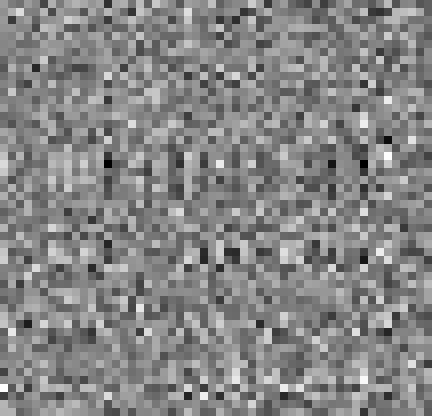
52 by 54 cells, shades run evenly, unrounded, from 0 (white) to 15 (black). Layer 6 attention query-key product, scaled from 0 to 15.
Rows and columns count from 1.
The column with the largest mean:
14
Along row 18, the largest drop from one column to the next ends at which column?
50
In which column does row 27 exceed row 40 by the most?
36
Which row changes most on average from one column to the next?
21
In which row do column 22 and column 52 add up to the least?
46
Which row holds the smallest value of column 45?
42
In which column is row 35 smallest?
4
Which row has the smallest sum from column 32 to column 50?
48
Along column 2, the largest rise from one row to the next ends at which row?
3
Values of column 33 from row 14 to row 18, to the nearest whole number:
8 6 9 7 4
